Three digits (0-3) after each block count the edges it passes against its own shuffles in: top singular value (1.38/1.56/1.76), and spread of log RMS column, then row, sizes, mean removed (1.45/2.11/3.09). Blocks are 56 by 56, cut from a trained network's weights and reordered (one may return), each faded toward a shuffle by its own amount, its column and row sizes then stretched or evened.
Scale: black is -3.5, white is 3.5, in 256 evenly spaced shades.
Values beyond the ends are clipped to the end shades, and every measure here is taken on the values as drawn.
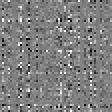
1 3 2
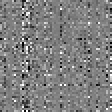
0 3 2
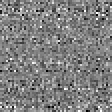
1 1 2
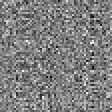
3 1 0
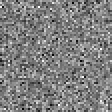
1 0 1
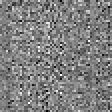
3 2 0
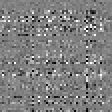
1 2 3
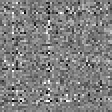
2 2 2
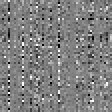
2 3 1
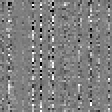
2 3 0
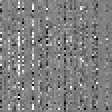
3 3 1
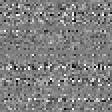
0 1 3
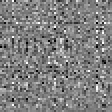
3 2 2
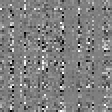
0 3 2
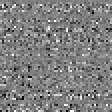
0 1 3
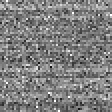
2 0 0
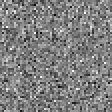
1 0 0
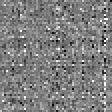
1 2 0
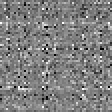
0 2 2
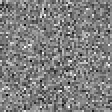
1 1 0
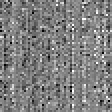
3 2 1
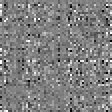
1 3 2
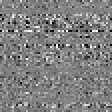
1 1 3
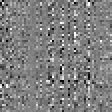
3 3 1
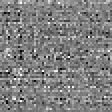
1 1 2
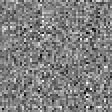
2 1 1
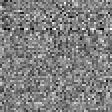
2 0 1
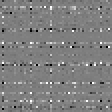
2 1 3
